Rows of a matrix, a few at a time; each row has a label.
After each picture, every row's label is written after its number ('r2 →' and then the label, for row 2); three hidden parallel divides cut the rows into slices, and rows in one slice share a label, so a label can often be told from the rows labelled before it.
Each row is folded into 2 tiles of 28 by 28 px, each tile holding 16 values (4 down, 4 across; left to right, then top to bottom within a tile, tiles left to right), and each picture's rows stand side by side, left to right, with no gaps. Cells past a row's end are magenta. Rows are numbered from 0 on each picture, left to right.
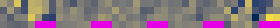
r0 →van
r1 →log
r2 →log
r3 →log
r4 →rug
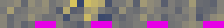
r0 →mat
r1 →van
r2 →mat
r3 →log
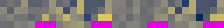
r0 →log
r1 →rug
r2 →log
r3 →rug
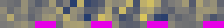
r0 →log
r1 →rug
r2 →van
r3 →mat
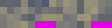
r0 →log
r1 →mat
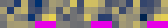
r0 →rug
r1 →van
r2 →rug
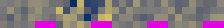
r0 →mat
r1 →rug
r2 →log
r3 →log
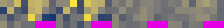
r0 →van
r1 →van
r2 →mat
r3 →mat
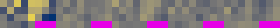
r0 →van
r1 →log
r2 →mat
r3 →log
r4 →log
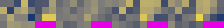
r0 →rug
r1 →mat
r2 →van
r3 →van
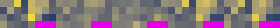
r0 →van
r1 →mat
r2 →log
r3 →van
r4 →van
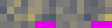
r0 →mat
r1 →log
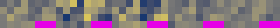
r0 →log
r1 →van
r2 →rug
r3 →log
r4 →mat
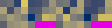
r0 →rug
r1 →rug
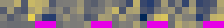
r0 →van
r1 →log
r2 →rug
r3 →rug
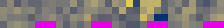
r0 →log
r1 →mat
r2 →van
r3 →log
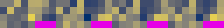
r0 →van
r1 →rug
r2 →rug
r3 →rug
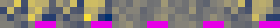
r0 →van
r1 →van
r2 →log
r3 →log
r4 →van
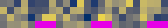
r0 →rug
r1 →rug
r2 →van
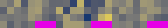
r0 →mat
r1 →rug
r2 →mat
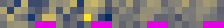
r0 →rug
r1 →van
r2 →mat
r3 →mat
